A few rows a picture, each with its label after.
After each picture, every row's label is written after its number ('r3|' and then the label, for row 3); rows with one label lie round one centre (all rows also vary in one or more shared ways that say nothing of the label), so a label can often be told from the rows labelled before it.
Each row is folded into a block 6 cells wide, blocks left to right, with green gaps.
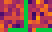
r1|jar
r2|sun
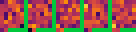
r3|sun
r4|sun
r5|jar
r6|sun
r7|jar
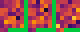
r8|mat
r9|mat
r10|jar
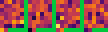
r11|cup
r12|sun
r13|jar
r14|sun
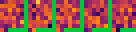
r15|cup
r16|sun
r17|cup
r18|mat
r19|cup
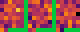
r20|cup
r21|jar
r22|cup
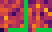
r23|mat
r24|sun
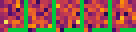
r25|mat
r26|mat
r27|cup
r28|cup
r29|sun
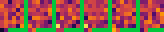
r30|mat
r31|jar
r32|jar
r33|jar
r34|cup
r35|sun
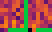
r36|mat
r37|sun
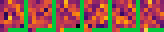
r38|sun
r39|mat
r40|sun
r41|jar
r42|mat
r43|sun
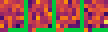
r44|jar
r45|sun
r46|jar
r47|cup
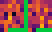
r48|sun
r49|cup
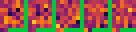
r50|mat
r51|mat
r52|jar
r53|cup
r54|cup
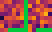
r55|jar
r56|cup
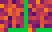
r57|cup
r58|cup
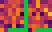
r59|cup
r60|sun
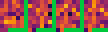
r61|mat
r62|cup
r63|sun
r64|sun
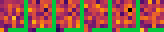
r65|cup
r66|mat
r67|mat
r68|cup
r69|mat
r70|cup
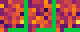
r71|cup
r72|mat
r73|cup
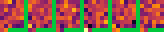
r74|jar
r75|jar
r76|cup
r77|cup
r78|jar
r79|cup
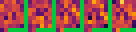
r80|sun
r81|mat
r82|sun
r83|sun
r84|sun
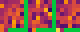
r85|cup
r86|sun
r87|cup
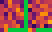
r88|sun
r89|cup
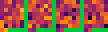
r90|jar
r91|jar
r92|mat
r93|sun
